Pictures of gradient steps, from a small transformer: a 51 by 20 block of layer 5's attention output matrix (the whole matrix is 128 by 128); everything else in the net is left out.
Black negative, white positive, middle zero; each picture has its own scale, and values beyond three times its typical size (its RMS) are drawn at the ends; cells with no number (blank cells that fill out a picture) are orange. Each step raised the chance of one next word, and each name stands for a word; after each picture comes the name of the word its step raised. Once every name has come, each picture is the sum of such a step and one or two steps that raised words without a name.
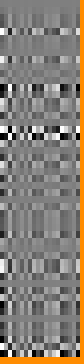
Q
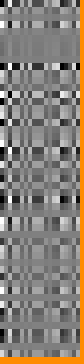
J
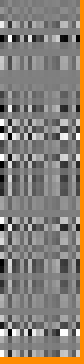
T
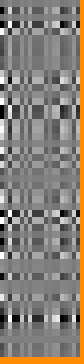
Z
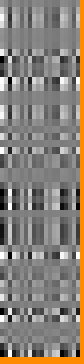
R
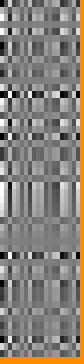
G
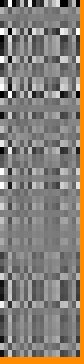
G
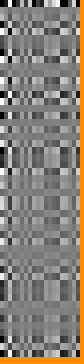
G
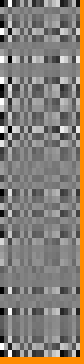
Q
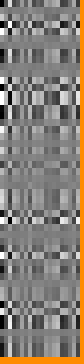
Z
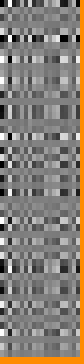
T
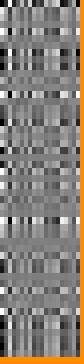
J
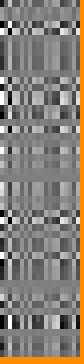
Z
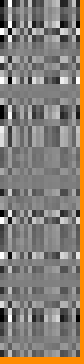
Z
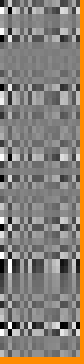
T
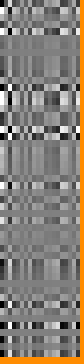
Q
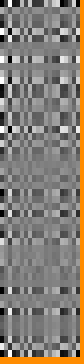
Q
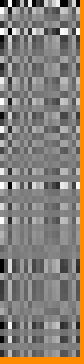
G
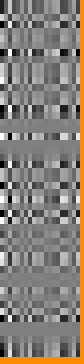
Z
